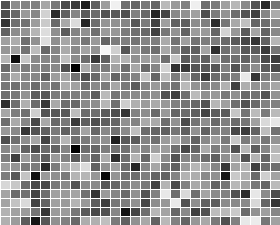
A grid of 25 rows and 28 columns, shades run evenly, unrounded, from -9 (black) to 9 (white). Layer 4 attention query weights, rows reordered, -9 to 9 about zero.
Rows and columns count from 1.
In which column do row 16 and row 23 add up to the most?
18
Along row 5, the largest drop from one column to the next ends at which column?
6
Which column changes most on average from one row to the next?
8
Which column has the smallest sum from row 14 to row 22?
4
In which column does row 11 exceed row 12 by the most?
20
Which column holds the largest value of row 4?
5
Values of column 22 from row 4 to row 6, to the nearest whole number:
-2 0 -6
